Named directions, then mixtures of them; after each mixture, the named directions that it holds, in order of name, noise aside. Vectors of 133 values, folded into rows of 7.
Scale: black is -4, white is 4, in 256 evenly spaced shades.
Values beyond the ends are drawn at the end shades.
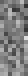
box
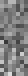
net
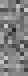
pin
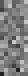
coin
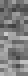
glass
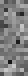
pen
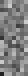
coin, net.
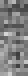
glass, net.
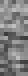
glass.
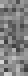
net, pin.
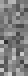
net.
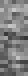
glass.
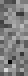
net, pen.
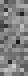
pen.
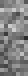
glass, pin.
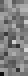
coin, glass.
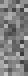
box, pin.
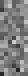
coin.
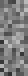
net.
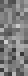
net.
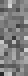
coin, net.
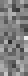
box, coin.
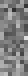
box, pin.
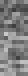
glass.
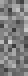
box, pin.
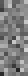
coin.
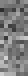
glass, pin.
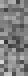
net, pin.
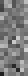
coin.
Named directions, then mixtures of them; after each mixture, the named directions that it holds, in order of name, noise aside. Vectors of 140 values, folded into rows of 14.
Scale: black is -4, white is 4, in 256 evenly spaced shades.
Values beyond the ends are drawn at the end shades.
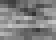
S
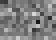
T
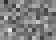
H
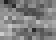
H, S.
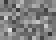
H.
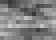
S.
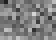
H, T.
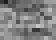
S, T.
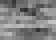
S.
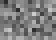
H, T.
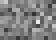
T.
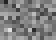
H, T.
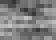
S.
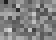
H, T.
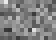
H, T.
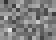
H.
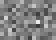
H, T.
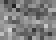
H, S.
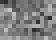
S, T.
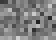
T.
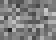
H, S.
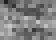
H, S.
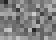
H, T.
